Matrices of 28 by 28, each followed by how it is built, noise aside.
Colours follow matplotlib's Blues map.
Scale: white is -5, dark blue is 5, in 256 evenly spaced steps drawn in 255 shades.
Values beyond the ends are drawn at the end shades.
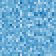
low rank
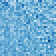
upper triangular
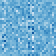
uneven columns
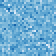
banded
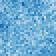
smooth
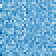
uneven columns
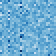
uneven columns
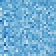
uneven columns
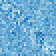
banded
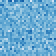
uneven rows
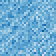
Hankel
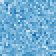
banded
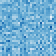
low rank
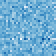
uneven rows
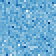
sparse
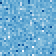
sparse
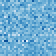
uneven rows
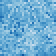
smooth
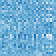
low rank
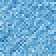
Hankel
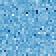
sparse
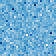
sparse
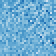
upper triangular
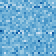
uneven rows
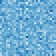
uneven columns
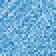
Hankel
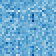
low rank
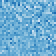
upper triangular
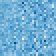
uneven columns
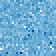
sparse
